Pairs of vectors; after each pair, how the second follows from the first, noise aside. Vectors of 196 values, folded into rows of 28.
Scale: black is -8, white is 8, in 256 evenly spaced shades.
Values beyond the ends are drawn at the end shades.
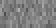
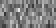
scaled up.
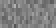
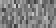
scaled up.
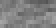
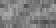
wrapped around.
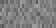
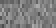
copied.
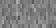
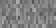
copied.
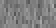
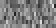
scaled up.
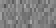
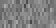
negated.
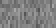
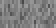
wrapped around.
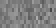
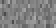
wrapped around.
